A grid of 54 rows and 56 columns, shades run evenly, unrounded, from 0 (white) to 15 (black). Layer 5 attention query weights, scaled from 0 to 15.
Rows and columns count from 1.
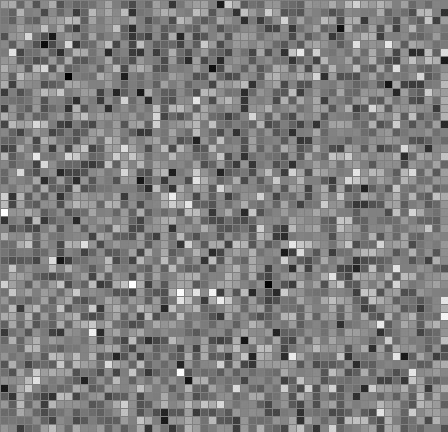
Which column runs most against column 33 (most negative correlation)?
36
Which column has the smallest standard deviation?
39
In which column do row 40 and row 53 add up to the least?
56
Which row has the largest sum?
52
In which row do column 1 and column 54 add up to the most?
49
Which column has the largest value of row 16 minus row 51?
16
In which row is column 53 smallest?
10
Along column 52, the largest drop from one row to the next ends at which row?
8
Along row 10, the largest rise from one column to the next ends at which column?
41
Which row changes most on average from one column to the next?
7
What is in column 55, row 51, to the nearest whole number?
6
